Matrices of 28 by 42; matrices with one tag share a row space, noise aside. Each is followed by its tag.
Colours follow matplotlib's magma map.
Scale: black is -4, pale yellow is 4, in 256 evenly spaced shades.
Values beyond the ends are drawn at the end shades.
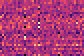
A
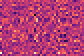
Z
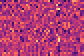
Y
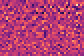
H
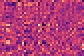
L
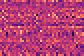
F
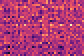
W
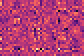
Z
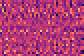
F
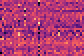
A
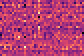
A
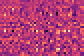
Y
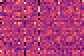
A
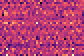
F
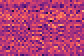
W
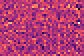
H
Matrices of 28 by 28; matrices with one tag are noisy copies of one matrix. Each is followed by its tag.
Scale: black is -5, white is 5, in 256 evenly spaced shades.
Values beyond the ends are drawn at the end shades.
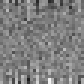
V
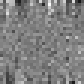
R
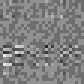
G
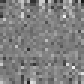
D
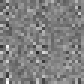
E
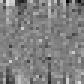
R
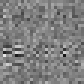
G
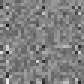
E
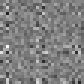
E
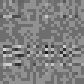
G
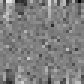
R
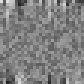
R
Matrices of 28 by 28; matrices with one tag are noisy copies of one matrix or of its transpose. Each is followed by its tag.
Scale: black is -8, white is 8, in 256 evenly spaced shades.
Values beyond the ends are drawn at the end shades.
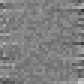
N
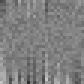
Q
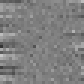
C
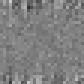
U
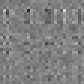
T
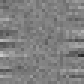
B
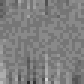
Q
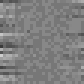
C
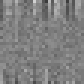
C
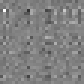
T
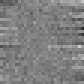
Q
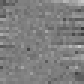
Q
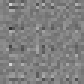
T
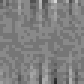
B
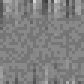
C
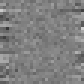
U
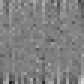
N
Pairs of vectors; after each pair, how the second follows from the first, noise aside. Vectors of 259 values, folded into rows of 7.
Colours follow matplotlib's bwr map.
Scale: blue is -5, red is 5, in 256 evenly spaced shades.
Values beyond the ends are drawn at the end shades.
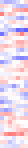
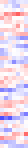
reversed.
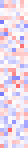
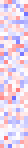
wrapped around, negated.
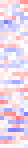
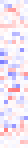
wrapped around, negated, partly zeroed.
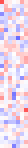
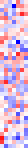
wrapped around, negated, scaled up.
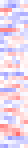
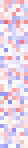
shuffled.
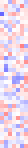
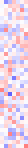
shuffled.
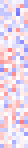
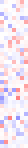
reversed, partly zeroed.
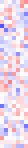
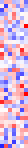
wrapped around, negated, scaled up.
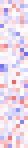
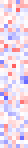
reversed.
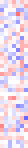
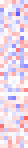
sign-scrambled.
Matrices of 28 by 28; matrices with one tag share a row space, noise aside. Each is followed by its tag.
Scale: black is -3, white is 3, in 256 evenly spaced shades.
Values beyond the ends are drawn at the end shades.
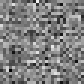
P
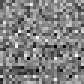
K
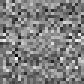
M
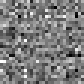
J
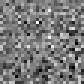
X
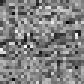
J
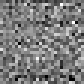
X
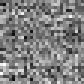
J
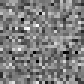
K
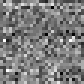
M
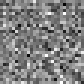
X
